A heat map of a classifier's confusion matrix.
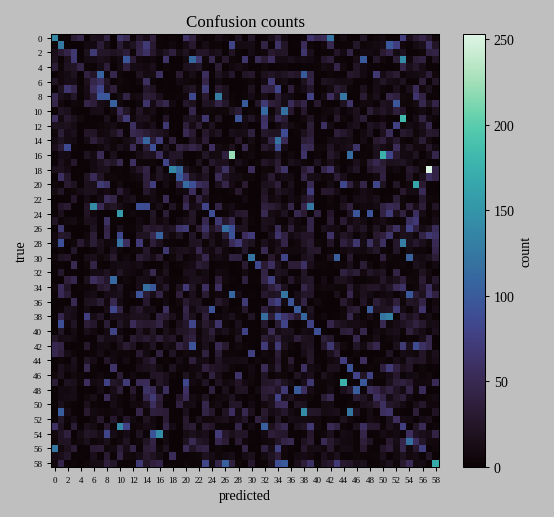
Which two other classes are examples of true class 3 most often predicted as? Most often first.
53, 21
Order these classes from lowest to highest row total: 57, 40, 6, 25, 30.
57, 6, 25, 40, 30
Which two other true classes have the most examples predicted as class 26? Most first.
58, 18
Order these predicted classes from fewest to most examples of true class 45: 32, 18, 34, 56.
56, 18, 34, 32
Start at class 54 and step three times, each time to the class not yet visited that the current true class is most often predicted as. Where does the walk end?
10
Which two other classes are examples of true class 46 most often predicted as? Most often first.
48, 28
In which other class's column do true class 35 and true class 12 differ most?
27
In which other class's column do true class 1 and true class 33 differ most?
9
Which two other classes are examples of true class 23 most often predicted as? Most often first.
6, 39
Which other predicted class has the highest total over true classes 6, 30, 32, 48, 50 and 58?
35
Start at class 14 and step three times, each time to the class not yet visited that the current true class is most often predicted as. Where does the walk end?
2
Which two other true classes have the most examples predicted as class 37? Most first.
48, 24
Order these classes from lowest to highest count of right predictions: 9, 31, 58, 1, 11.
11, 31, 9, 1, 58
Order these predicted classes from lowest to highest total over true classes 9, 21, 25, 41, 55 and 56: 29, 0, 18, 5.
18, 5, 29, 0
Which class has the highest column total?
34
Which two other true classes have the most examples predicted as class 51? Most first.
38, 1
